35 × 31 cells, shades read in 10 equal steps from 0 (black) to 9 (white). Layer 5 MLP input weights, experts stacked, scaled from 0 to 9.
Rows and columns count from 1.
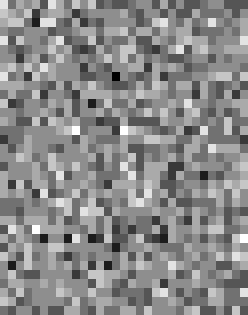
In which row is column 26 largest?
15
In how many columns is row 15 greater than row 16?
13
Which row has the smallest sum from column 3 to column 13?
27
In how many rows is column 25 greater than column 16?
12
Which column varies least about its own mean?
28
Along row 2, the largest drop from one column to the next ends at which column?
5
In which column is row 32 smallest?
21
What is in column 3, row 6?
3
